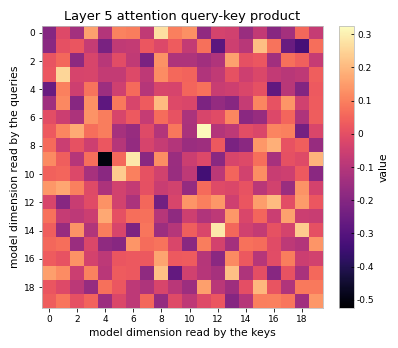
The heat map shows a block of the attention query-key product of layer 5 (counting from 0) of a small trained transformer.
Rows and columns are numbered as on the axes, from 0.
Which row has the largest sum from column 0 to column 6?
17
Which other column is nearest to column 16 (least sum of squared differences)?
7
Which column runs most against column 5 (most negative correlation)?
11
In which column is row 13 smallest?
9
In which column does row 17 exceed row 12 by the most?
8
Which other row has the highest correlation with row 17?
2
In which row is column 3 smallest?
18
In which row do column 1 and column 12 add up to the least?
1
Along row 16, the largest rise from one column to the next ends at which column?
13
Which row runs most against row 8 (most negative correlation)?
4
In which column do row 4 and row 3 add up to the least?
16
